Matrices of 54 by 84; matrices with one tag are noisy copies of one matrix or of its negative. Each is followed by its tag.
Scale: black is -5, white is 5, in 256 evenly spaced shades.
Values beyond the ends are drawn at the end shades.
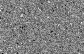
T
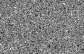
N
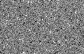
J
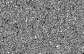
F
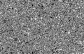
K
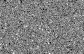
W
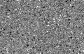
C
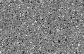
J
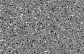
T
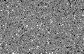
W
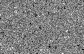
N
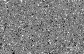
W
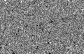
W
